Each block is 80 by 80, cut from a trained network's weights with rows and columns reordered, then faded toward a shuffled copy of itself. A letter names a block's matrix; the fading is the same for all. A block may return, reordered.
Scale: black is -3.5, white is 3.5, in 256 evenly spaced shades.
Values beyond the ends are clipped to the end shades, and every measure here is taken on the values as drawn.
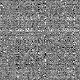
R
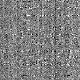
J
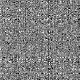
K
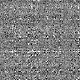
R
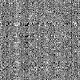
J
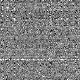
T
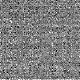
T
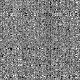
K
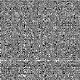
T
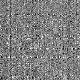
J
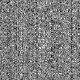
K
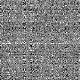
R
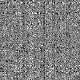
K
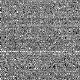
T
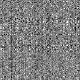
K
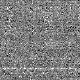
T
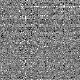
R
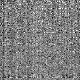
J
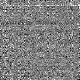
T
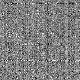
K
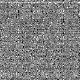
T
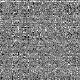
T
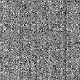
J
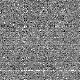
T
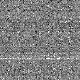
T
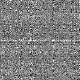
T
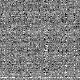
T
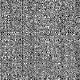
K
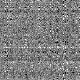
R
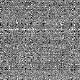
R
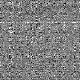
R
